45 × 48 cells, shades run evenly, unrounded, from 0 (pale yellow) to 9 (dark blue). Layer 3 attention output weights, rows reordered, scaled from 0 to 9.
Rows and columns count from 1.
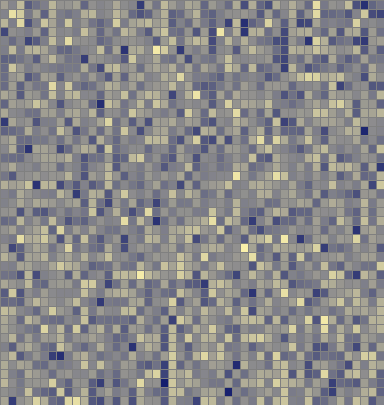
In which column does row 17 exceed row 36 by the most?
4
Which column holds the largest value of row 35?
32
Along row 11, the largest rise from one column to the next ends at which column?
26
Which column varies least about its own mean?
44
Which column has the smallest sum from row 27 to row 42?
22
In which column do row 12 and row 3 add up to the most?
13
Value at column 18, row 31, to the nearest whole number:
0
